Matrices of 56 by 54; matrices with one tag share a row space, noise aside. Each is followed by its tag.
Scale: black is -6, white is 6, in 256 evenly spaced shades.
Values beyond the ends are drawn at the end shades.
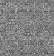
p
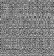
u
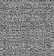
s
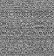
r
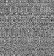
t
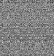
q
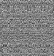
q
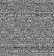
r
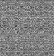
p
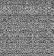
s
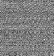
u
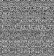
q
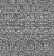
p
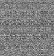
t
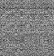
p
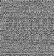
u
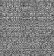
s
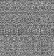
t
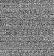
u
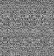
q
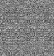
p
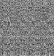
q
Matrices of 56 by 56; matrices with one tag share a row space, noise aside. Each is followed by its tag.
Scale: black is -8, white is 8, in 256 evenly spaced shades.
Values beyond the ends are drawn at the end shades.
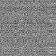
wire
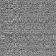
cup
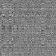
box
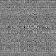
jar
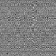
jar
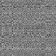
box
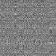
wire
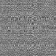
jar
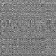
box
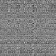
jar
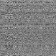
cup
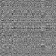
box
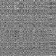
wire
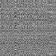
wire
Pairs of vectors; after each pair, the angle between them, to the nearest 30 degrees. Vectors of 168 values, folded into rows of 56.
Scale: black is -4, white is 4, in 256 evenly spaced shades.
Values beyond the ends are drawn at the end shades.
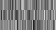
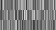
60 degrees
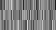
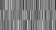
30 degrees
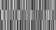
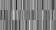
90 degrees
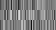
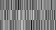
30 degrees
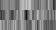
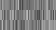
120 degrees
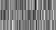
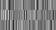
120 degrees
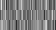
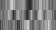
90 degrees
